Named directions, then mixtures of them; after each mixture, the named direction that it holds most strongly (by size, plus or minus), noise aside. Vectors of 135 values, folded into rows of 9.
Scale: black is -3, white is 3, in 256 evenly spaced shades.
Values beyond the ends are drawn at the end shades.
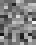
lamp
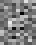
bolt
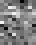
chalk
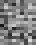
lamp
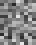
lamp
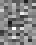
bolt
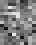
chalk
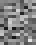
bolt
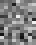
lamp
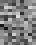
chalk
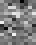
chalk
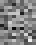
bolt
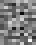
bolt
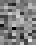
lamp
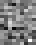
bolt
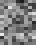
lamp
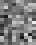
lamp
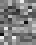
chalk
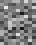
bolt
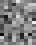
lamp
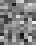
lamp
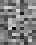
bolt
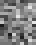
lamp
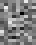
bolt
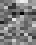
chalk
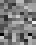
lamp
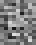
bolt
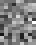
lamp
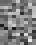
bolt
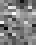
chalk
